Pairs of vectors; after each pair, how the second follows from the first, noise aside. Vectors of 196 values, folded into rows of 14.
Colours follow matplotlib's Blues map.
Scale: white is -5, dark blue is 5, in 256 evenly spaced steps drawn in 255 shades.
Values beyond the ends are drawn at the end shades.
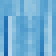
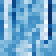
reversed, scaled up.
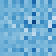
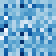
reversed, scaled up.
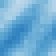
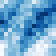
reversed, scaled up.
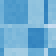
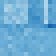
negated, partly zeroed.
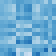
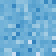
negated, partly zeroed.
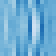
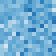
shuffled.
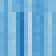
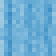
wrapped around, negated, shrunk.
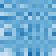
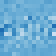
negated, partly zeroed.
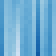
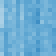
wrapped around, negated, shrunk.
